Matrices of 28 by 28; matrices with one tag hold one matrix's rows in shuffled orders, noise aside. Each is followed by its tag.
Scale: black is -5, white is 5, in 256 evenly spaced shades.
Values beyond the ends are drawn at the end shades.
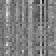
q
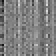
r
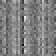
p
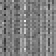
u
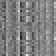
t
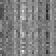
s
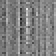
t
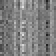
s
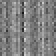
p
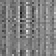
t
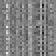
q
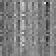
s
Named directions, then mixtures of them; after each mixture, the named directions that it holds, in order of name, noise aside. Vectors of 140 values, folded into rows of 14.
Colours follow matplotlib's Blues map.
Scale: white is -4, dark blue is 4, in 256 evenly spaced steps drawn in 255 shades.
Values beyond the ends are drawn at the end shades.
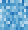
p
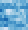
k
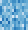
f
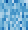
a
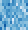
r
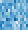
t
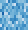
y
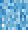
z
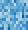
a, y.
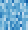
a.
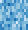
a, p, t.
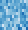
a, z.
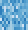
f.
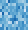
y.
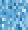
p, r, z.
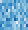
t.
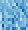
r, y, z.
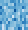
f, z.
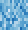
r, t.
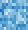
k, y.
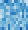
a, p.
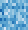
k, y.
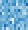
f, r, y.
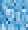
f, k, z.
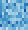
k, p, y.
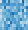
p.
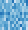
a.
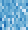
r, z.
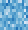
k, p, y.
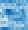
k.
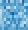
p.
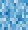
a, k, y.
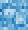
k, y.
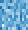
z.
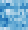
k.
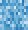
p.
